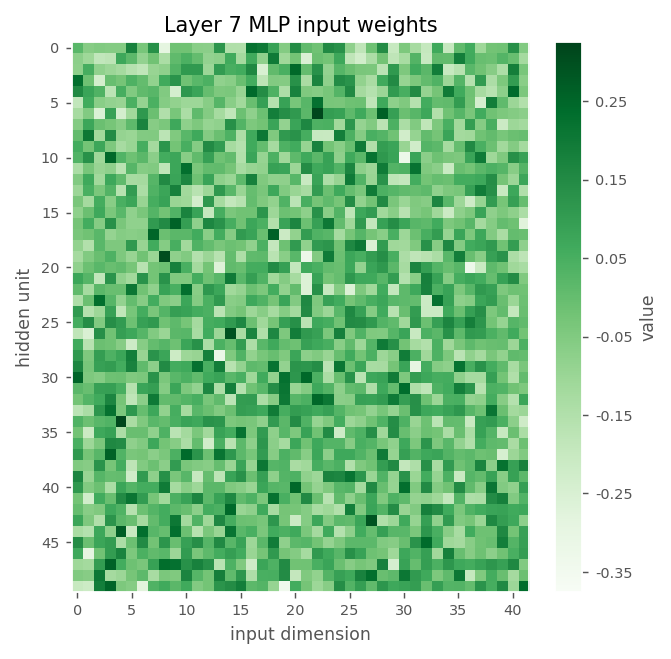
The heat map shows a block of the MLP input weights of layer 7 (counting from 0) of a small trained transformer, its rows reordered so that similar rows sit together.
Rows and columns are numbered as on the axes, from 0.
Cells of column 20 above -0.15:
46
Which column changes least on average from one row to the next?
38
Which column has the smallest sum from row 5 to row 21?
30
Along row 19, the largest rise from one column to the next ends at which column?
8
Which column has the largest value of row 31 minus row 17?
19
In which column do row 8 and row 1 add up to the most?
24
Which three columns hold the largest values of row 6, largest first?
22, 28, 18
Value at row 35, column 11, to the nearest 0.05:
-0.05
